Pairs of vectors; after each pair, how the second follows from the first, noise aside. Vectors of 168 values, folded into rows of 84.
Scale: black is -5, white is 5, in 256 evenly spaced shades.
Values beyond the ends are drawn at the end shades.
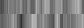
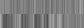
reversed, negated, partly zeroed.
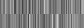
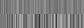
reversed, negated, partly zeroed.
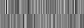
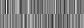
negated.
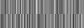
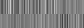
reversed, negated, partly zeroed.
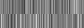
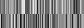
negated, scaled up.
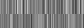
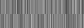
negated, shrunk.
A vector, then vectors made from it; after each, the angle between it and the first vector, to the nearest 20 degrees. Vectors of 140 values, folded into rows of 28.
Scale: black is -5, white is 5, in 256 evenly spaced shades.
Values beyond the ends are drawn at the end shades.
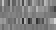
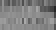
60 degrees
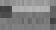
80 degrees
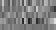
20 degrees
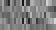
40 degrees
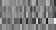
80 degrees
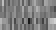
40 degrees
